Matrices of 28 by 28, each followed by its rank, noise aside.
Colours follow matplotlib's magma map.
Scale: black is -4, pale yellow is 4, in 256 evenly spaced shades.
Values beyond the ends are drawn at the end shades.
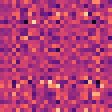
three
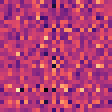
four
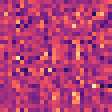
eight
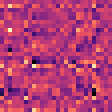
three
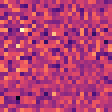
six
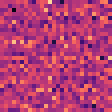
eight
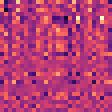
four
